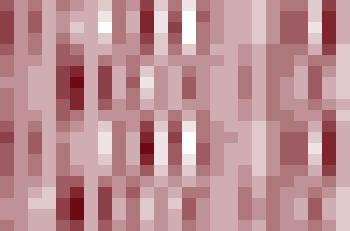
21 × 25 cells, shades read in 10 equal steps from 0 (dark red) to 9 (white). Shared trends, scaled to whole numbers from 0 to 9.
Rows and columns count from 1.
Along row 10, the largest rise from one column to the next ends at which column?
7
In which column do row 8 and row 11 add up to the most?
25
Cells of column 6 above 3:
11
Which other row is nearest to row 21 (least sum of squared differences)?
10
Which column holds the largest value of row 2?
14
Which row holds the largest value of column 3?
19
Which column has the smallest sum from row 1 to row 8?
24
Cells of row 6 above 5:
6
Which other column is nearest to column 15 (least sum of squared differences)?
21
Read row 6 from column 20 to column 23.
4 4 5 4
